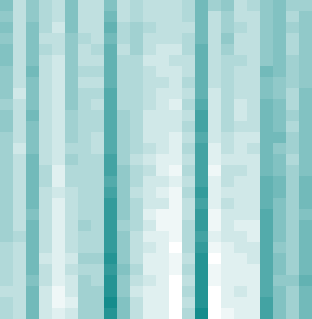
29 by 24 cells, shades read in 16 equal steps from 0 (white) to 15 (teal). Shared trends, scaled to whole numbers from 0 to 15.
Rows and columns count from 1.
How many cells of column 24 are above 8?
12
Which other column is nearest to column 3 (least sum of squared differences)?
24
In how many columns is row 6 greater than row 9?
7
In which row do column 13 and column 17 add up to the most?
1
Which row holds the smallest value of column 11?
27
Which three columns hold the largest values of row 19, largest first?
9, 16, 21
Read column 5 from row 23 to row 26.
2 2 2 2
